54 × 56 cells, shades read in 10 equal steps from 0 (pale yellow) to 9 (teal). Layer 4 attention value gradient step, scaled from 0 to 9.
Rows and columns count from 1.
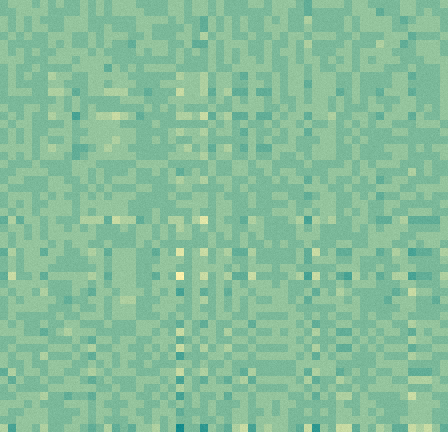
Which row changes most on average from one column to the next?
54
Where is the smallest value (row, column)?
35, 23
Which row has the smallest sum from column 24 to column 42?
28
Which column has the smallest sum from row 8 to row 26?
26
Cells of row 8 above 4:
28
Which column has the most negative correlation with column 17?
49
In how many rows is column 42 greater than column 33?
18
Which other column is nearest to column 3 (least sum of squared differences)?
36
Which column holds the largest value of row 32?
52
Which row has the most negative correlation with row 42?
50
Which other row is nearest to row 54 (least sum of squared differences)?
48
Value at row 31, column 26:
5
